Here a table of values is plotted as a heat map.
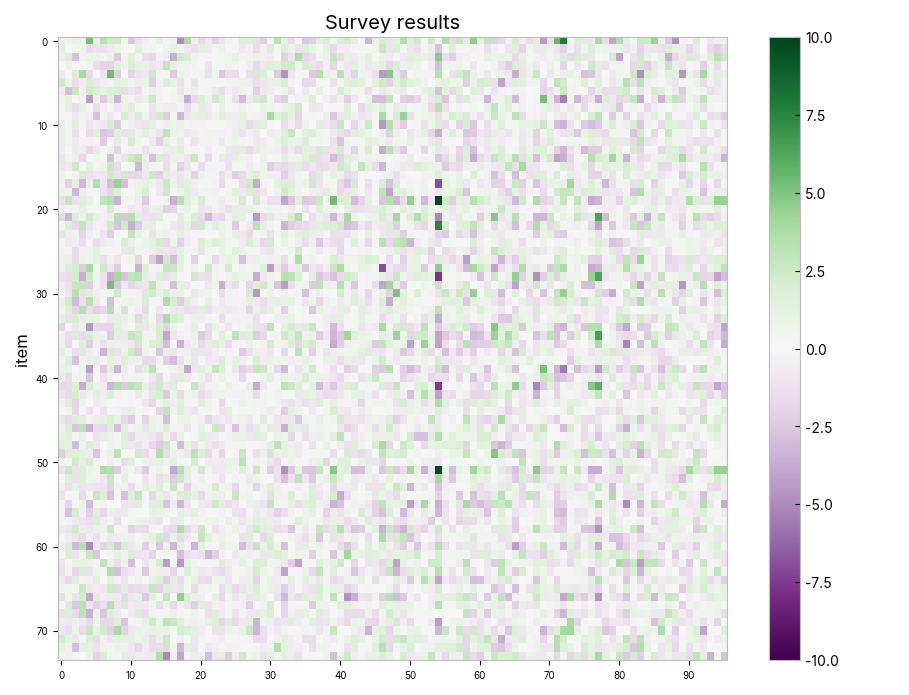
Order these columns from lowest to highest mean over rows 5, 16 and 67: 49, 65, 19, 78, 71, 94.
19, 65, 78, 94, 49, 71
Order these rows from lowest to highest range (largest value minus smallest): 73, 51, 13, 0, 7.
13, 73, 7, 0, 51
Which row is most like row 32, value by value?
67
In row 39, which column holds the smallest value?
72
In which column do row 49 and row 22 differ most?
54
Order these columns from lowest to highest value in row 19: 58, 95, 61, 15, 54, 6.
58, 15, 61, 6, 95, 54
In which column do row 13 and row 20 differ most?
46
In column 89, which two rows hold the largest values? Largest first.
14, 54
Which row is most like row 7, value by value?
39
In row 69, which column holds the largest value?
73
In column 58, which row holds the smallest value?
26
